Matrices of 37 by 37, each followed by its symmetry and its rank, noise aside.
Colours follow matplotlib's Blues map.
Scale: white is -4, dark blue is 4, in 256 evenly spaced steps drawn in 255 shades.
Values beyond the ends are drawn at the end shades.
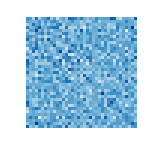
symmetric, rank eight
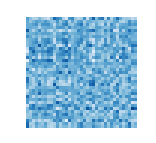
no symmetry, rank four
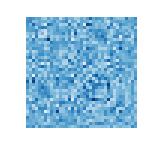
symmetric, rank eight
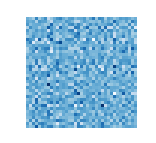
antisymmetric, rank six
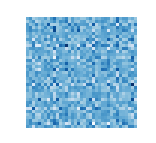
antisymmetric, rank four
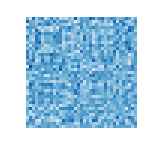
antisymmetric, rank six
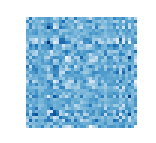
no symmetry, rank four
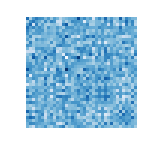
symmetric, rank six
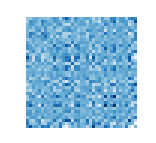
symmetric, rank four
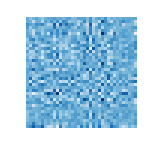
no symmetry, rank four
